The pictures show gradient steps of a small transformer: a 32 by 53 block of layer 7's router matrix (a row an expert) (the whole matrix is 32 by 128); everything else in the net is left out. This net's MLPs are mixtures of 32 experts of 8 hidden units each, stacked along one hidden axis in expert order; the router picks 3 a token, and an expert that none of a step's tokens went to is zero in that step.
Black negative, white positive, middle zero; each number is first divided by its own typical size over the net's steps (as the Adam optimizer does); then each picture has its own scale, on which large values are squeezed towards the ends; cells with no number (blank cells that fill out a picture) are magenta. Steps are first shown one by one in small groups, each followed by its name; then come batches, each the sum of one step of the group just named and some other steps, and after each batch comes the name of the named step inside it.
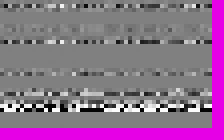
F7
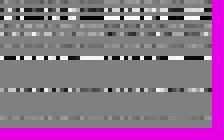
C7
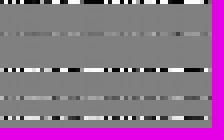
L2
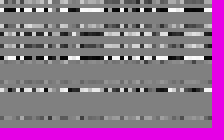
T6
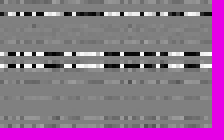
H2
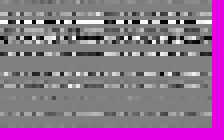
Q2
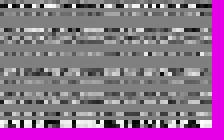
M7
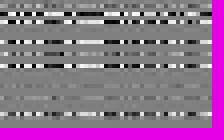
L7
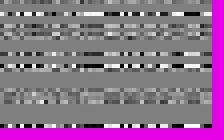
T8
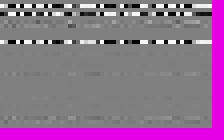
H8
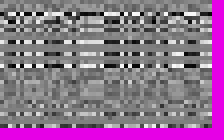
L7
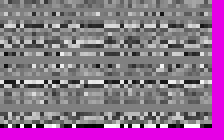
T8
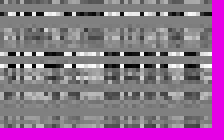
H2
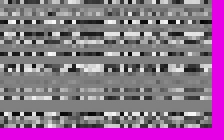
L2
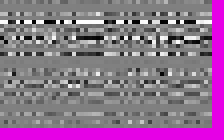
Q2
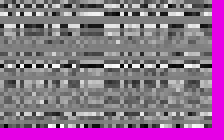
T8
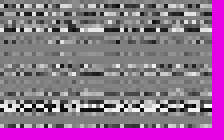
F7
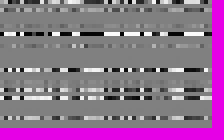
L2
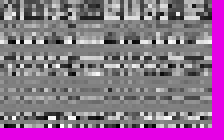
C7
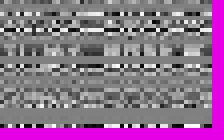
T8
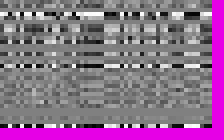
T8
